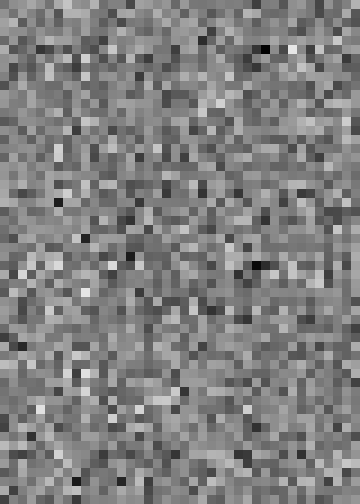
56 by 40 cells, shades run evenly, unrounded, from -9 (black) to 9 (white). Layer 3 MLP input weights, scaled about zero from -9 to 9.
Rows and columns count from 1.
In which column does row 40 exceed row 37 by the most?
9
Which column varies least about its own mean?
31
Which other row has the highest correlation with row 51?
22
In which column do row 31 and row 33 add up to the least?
27
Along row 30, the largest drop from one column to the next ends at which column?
14
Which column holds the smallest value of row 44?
21
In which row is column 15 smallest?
29
